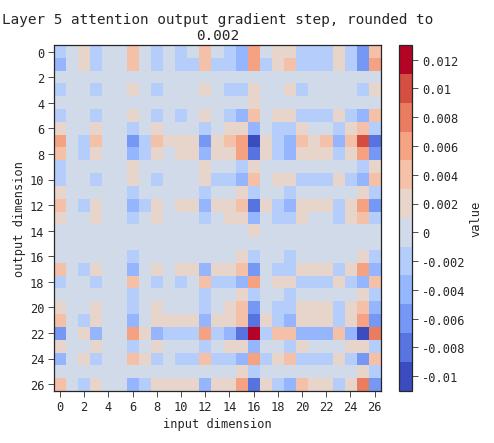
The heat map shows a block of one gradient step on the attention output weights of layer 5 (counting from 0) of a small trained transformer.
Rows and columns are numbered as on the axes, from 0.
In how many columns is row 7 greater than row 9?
15
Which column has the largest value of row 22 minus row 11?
16
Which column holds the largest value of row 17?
25
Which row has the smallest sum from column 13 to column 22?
22
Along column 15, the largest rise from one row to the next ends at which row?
23
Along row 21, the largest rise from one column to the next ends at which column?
17
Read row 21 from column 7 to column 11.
0 0.002 0.002 0.002 0.002
